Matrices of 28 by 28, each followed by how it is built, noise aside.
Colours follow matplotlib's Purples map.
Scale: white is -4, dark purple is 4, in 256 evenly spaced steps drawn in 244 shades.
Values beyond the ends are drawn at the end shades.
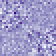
block diagonal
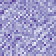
Hankel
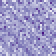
Toeplitz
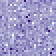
sparse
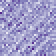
Hankel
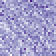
Toeplitz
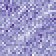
Hankel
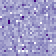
sparse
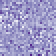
block diagonal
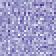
low rank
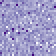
sparse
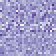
low rank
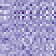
low rank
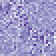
block diagonal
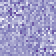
block diagonal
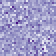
block diagonal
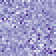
block diagonal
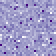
sparse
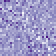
block diagonal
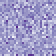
low rank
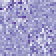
block diagonal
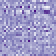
low rank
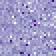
sparse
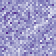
Hankel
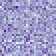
low rank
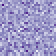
low rank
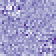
block diagonal
